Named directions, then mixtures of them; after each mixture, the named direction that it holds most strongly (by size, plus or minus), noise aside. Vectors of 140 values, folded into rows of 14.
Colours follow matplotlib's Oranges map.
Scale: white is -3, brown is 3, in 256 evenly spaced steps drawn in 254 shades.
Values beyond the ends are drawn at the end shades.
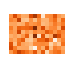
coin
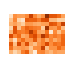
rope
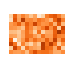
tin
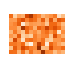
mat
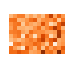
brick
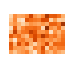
rope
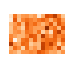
tin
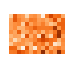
brick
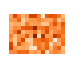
coin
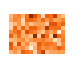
rope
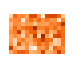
coin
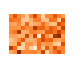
coin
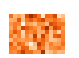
mat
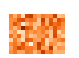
mat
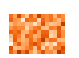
brick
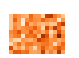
brick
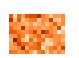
tin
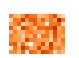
mat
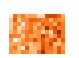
tin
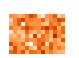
mat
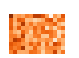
brick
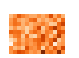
brick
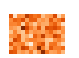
mat
